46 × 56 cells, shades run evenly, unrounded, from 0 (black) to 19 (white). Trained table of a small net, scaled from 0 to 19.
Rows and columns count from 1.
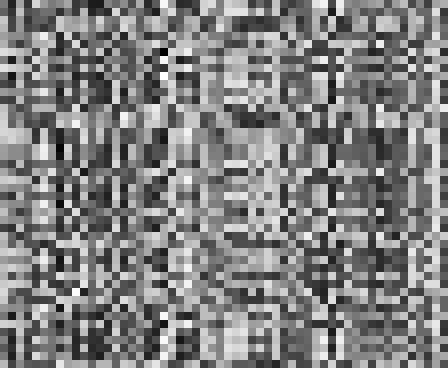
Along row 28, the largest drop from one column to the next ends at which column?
36
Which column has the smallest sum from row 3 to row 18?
47
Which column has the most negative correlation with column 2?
21
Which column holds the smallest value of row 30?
50
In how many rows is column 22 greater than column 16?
32
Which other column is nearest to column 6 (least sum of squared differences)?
34
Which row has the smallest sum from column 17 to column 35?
4
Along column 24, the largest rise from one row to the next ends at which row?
41
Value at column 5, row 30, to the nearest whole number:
13
